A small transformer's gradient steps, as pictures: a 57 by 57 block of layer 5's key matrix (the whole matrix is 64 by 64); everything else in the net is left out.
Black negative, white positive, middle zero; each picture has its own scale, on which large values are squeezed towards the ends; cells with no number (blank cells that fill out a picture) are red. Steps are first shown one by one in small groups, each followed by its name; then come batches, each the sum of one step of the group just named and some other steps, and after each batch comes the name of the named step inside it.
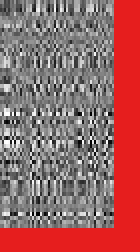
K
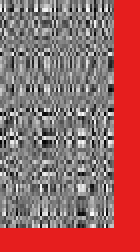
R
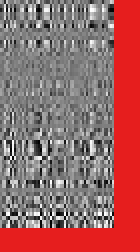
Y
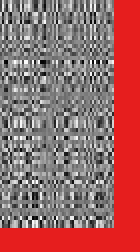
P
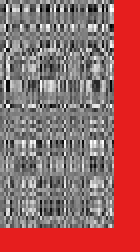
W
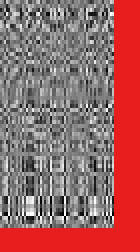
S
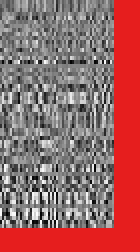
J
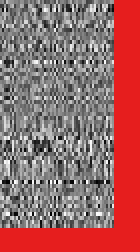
Y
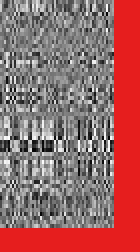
S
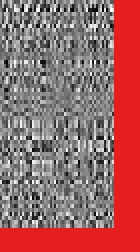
P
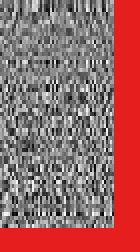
S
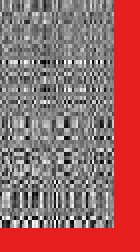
P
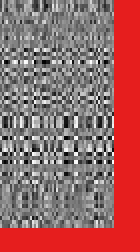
P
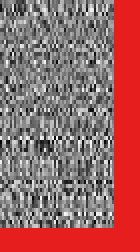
Y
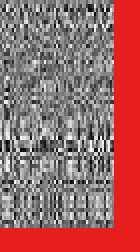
W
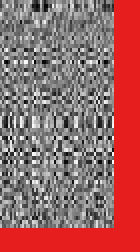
P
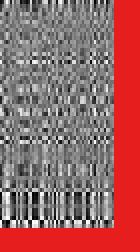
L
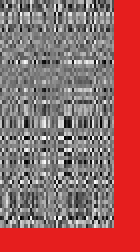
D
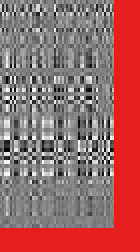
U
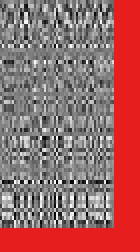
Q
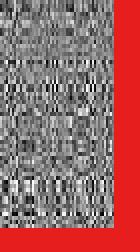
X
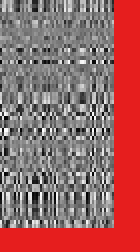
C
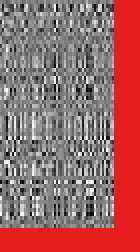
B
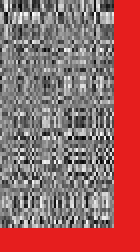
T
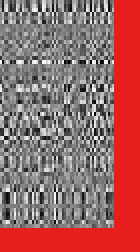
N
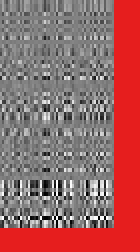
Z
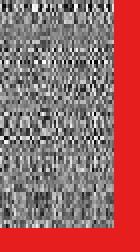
N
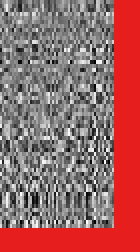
T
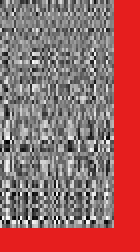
L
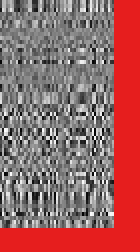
C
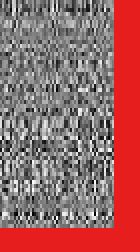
X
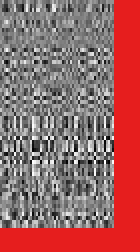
B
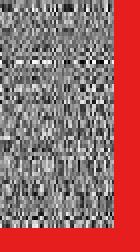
N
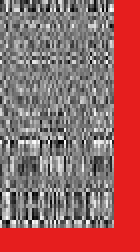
L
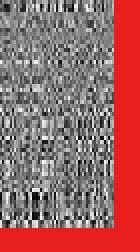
L
